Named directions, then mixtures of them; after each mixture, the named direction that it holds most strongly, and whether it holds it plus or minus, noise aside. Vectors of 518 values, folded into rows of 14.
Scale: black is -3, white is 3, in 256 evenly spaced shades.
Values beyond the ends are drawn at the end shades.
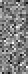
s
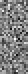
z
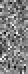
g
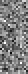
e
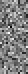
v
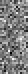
e, plus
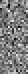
z, minus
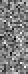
z, minus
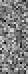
e, minus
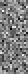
z, plus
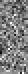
g, plus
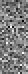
v, minus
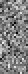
g, minus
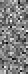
v, plus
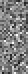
s, plus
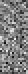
e, minus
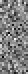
z, plus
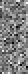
s, minus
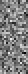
v, plus
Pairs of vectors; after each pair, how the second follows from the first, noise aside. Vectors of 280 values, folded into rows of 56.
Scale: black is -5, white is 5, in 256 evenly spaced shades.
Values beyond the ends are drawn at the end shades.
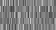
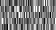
wrapped around, scaled up.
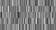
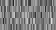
wrapped around, negated.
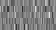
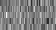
reversed.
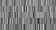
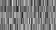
reversed.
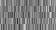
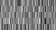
wrapped around, negated.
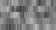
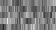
wrapped around, negated.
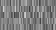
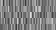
reversed.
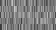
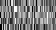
scaled up.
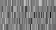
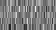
wrapped around, negated.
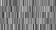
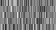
negated.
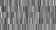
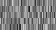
wrapped around, negated.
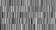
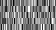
wrapped around, scaled up.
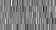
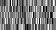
scaled up.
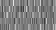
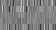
negated, partly zeroed.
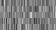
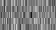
negated.
